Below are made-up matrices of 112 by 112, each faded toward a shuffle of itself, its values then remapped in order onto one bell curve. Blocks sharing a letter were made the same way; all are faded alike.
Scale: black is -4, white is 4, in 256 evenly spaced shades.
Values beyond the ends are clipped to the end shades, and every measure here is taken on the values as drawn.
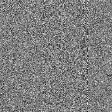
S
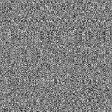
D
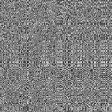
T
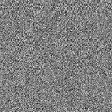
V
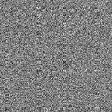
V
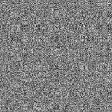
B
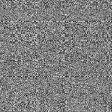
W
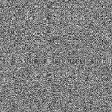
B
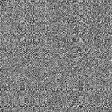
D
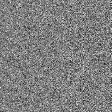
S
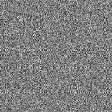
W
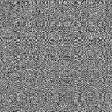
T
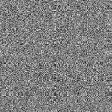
B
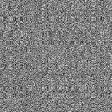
V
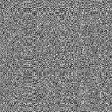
T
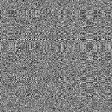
T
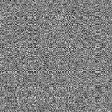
T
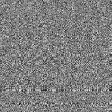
B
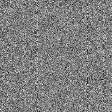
S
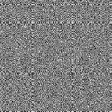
T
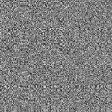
D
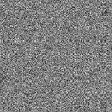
V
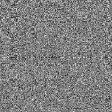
W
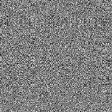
W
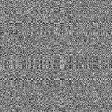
T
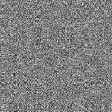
V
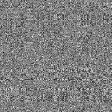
W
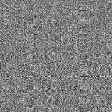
B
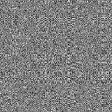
D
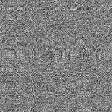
B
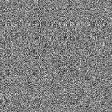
V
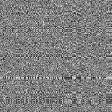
T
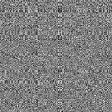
T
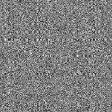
W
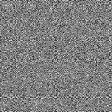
D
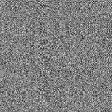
V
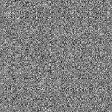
W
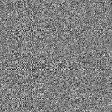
W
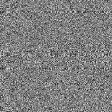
W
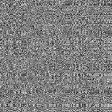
D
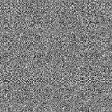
D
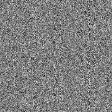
S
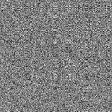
B
